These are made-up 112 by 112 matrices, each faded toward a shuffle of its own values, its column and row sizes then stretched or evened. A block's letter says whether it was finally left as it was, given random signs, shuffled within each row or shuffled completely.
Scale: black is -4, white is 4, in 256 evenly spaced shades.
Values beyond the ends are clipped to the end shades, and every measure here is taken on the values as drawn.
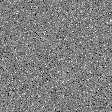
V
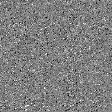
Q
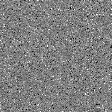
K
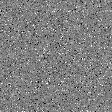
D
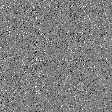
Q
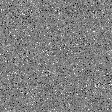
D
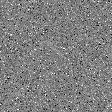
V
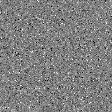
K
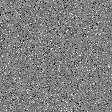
V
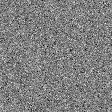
V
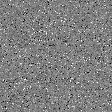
D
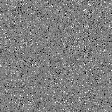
K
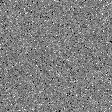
V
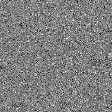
K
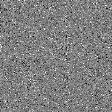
Q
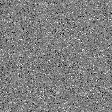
D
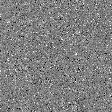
Q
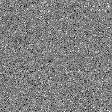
K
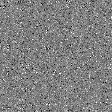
Q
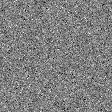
V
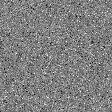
V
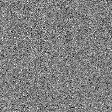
Q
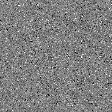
Q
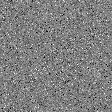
V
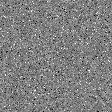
V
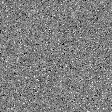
D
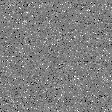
D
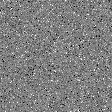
V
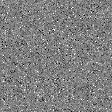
K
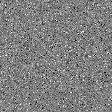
D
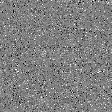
K
